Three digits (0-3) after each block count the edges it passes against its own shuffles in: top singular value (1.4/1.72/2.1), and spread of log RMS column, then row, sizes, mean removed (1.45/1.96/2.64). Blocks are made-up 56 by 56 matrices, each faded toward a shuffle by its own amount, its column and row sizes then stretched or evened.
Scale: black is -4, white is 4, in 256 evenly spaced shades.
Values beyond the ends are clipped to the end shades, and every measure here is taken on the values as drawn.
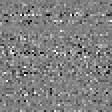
0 0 3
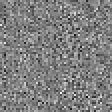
2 2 0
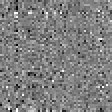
2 2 1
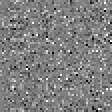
1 1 1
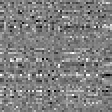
3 0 3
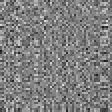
3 2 1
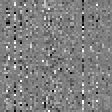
2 3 0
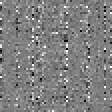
1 3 0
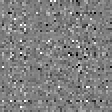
1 2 2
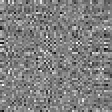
3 1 1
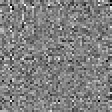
2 2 1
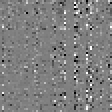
1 3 1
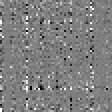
2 3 2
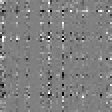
2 3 2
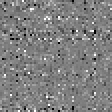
1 2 2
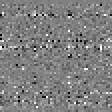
1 1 3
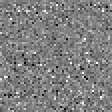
0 0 1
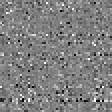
2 1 2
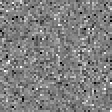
1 1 0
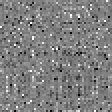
2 1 0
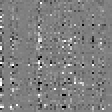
1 3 2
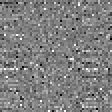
2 0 1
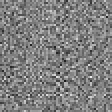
3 1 1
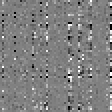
3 3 1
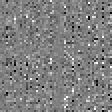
1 3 0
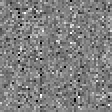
0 2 1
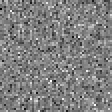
1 0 0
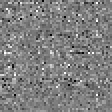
0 1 2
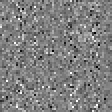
0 2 0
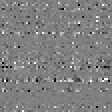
1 1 3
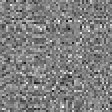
3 0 1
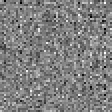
2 2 0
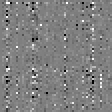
2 3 1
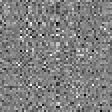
3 1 1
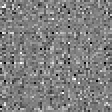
2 2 2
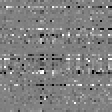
3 1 3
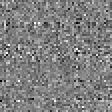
1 1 2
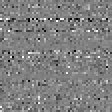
1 1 3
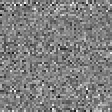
2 0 2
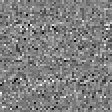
0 0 2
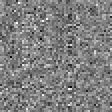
2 1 0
